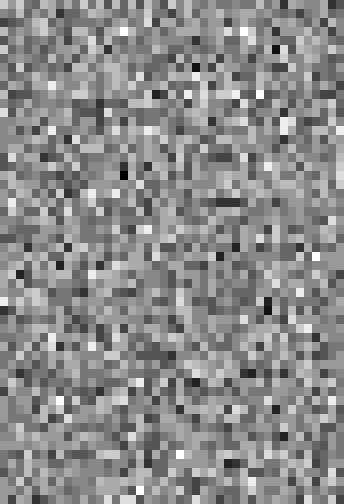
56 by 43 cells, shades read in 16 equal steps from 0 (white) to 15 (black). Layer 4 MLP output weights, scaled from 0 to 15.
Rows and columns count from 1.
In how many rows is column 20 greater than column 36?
25
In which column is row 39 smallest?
12
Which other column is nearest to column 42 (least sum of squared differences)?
21
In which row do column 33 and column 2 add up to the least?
43
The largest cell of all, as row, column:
20, 16
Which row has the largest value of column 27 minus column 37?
14
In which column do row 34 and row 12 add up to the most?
34
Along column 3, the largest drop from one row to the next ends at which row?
32
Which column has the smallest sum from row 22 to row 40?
15
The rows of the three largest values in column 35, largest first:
6, 46, 4
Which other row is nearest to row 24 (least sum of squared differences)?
47
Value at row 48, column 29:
11
